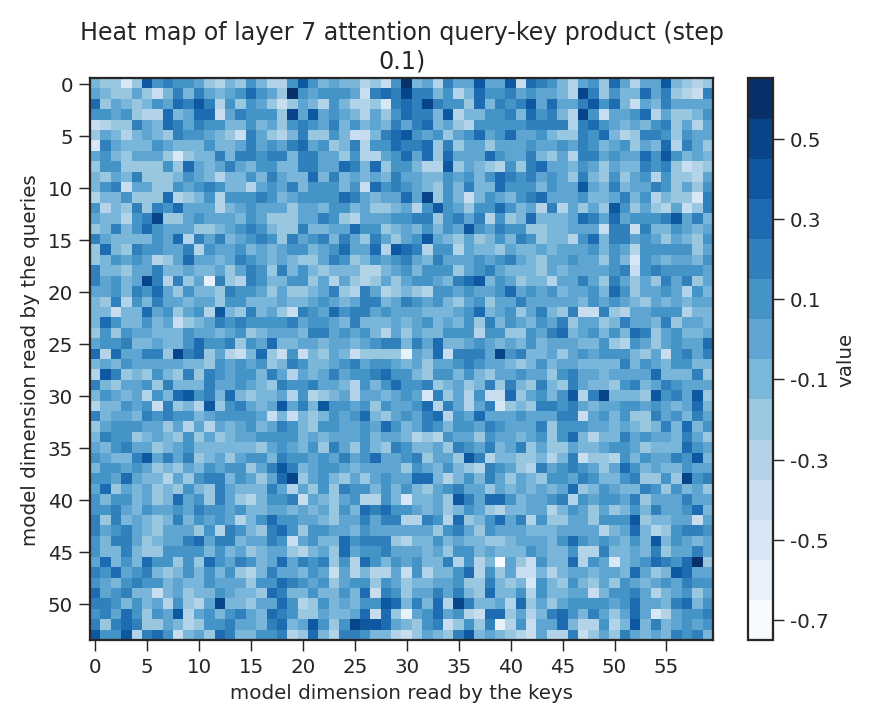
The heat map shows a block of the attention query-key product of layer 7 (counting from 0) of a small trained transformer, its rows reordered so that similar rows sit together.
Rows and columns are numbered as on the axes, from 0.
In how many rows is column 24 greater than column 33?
26
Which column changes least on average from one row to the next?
23
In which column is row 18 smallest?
52
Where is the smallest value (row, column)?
46, 39
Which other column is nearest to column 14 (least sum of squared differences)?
22
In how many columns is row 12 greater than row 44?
22
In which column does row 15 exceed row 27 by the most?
32
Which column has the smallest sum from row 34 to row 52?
42
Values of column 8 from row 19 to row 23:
0.2 -0.2 0 -0.2 -0.4
